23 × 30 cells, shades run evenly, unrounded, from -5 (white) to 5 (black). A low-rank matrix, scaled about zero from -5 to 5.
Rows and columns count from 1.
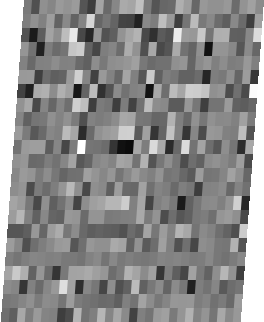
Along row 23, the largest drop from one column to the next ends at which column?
10
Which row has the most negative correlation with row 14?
23
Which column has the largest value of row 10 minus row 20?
9
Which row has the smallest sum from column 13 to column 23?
7
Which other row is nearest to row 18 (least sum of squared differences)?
12
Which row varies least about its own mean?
19
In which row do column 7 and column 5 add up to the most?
11
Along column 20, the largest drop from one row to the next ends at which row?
3
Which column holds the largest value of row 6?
24
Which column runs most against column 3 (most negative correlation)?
8
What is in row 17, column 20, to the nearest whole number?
-1
